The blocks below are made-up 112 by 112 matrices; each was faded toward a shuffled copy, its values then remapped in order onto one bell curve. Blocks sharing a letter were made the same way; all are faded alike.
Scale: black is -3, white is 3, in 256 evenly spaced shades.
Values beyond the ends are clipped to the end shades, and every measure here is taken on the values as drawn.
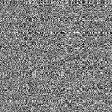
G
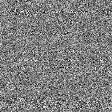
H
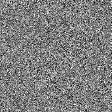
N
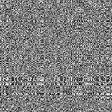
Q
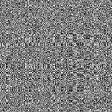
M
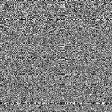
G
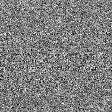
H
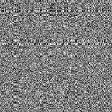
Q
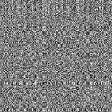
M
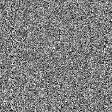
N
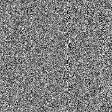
N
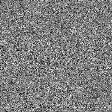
H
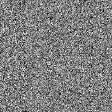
N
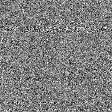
H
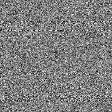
H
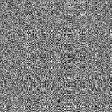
M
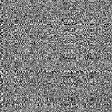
Q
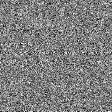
H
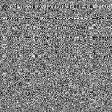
G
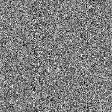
N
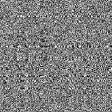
G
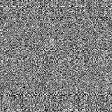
G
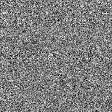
H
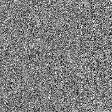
N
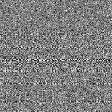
G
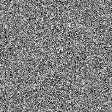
N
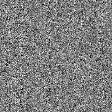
N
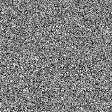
H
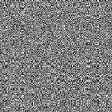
M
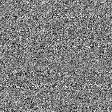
H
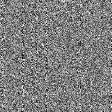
N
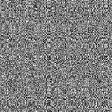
M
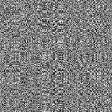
M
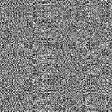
M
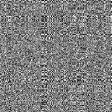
Q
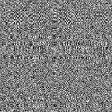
M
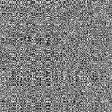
Q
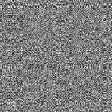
M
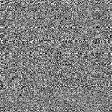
G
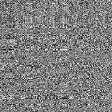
G
